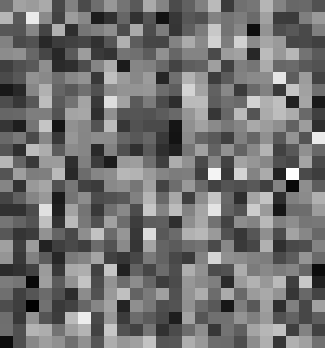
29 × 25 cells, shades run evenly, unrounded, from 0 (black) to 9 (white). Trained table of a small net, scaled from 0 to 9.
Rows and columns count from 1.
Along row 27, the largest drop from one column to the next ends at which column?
8
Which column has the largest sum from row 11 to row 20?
4
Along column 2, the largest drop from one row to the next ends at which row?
16
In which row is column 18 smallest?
26
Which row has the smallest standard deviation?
1
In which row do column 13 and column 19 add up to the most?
15
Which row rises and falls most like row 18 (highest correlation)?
17
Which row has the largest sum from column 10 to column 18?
18
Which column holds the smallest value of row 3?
20
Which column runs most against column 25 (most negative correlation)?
22
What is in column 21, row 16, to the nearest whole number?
2
